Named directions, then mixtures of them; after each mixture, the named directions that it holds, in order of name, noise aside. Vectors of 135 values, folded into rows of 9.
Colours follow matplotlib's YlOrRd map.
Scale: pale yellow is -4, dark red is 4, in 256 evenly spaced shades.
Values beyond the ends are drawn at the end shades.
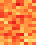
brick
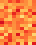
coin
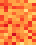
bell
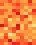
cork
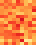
bell, brick.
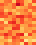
brick.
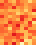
bell, brick.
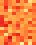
bell, coin.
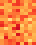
brick, coin, cork.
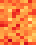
coin, cork.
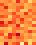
bell, brick, coin.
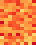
brick, coin.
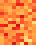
bell, brick, cork.
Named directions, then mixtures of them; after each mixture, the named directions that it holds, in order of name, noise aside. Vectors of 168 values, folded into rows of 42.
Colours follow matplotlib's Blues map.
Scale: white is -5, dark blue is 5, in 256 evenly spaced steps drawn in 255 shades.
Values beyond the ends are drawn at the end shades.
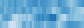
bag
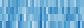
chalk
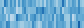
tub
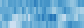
bag.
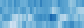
bag.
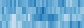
bag, tub.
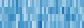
chalk, tub.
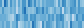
chalk, tub.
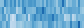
bag, tub.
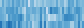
bag, chalk.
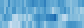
bag.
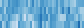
bag, chalk.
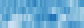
bag.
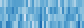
chalk.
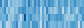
chalk.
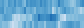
bag.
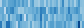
chalk, tub.
